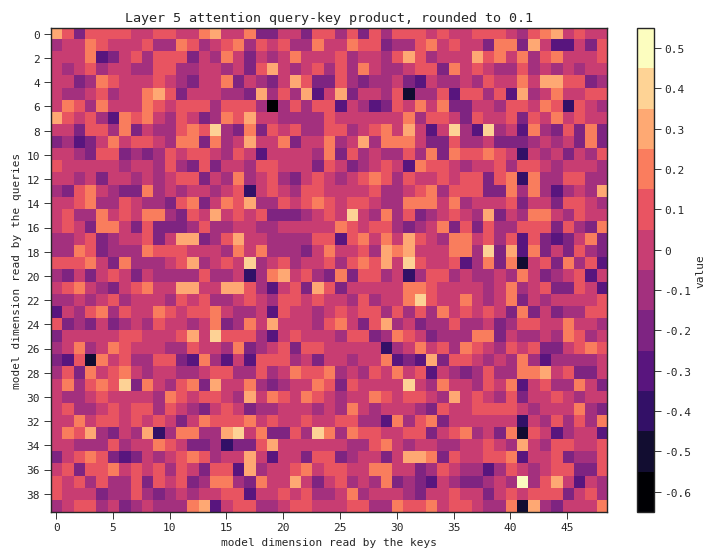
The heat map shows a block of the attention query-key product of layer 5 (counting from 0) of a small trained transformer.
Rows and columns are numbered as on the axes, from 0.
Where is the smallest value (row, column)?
6, 19
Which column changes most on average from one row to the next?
41
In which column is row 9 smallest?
2
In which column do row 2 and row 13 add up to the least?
17
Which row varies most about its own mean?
33
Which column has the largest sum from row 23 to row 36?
14
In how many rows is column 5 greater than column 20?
14
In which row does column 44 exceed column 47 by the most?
4
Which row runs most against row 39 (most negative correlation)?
37
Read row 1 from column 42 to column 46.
0.3 0 -0.3 -0.3 0
